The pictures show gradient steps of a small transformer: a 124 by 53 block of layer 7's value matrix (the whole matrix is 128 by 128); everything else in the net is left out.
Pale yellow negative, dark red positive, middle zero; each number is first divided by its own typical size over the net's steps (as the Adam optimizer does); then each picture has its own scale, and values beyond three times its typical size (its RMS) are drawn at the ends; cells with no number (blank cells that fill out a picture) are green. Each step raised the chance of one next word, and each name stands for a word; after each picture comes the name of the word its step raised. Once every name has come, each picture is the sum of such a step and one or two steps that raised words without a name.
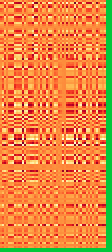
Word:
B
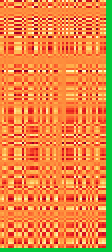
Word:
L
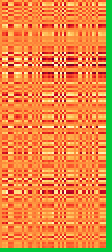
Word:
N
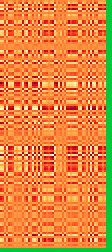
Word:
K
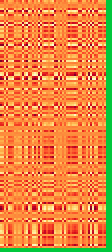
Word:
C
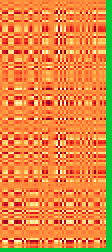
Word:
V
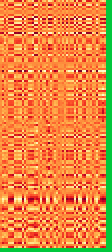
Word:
L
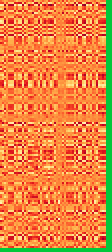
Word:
K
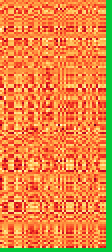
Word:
V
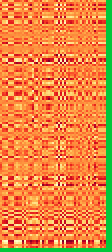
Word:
K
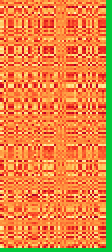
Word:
N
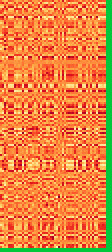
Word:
B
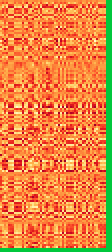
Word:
B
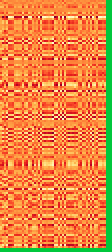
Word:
B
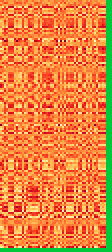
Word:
N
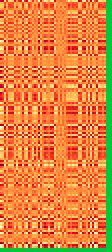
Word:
L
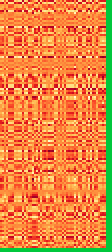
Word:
V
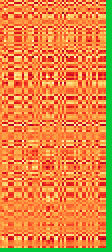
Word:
K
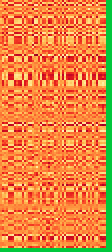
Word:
K
